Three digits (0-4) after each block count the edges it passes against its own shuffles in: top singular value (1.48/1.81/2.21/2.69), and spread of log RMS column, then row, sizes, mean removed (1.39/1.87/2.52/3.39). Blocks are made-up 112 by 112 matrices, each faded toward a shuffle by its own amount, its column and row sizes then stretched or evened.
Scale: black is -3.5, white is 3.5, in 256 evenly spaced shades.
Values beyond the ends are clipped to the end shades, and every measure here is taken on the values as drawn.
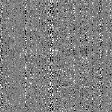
3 4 1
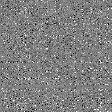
0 2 3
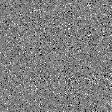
2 2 1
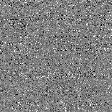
0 1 3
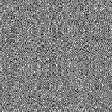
4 0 1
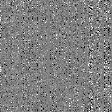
2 4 0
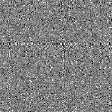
3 2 2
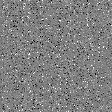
0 2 0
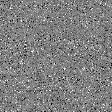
0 0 2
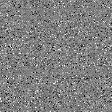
0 1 3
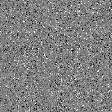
1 2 0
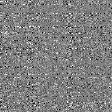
1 3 4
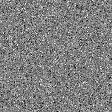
0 0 0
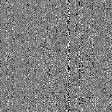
1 4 1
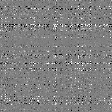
2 3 4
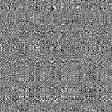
4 1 3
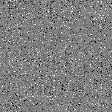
2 1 1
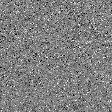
0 0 1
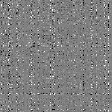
2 4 3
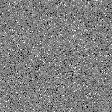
2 0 0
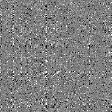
3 3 2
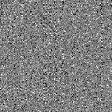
3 2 1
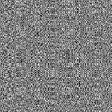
4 3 1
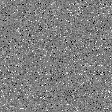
0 0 2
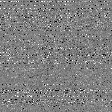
0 0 4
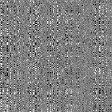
4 4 1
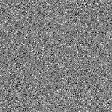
3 0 1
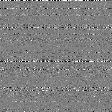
3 0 4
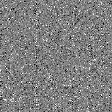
2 2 0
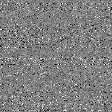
1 1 3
